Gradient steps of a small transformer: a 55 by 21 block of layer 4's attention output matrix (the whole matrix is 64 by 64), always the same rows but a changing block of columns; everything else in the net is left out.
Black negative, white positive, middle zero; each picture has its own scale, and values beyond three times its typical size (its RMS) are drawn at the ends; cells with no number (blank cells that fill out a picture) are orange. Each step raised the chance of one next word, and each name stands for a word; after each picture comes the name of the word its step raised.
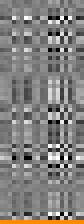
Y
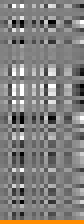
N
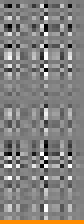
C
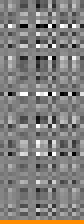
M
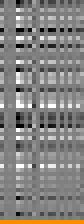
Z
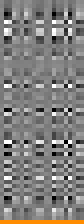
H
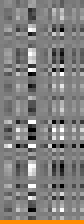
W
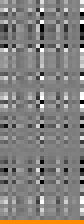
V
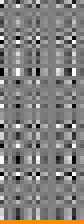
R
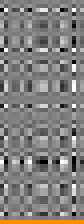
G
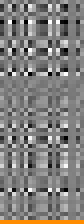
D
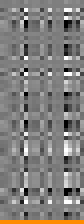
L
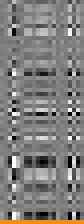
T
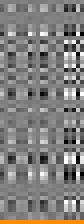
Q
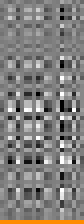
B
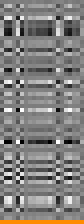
H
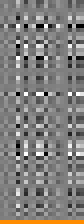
M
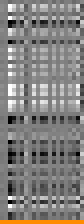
N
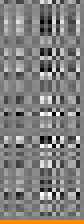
D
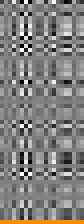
R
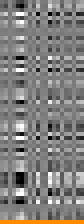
L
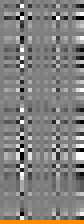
Y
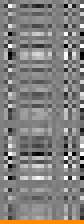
C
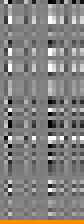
D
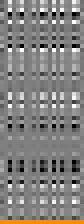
V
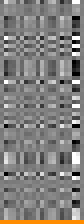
R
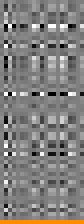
M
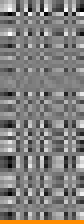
L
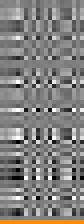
H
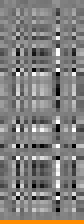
W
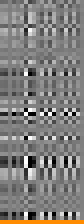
T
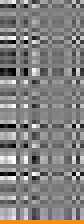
R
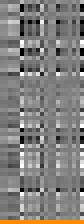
D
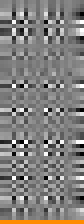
H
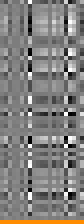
D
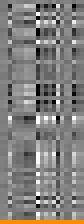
N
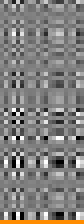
T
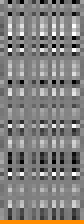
R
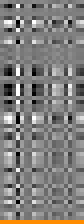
N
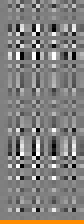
C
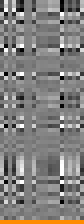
V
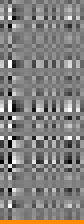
B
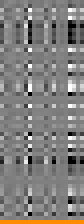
G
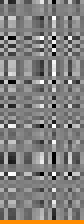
R
